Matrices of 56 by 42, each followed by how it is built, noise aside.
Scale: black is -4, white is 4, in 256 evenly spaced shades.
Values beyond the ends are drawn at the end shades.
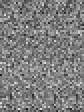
repeating columns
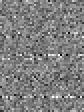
uneven rows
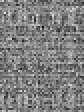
blocks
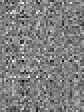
low rank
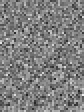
repeating columns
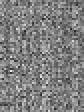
blocks
